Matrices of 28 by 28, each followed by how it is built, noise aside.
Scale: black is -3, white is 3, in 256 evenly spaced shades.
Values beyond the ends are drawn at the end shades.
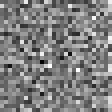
repeating rows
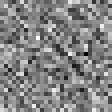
Toeplitz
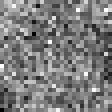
smooth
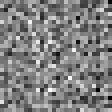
repeating rows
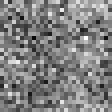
smooth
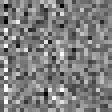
uneven columns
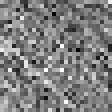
Toeplitz
